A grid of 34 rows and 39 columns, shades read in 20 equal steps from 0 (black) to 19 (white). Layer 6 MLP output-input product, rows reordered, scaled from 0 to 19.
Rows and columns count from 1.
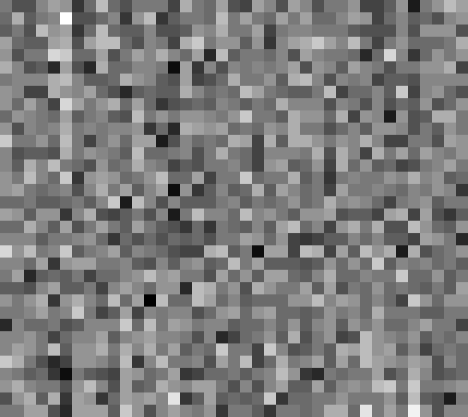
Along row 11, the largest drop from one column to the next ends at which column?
13
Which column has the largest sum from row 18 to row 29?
32
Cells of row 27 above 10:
9
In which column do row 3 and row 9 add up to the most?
6
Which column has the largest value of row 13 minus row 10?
33
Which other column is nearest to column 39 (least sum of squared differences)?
26
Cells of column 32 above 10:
13
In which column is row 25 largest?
35
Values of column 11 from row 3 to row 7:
7 8 9 8 13
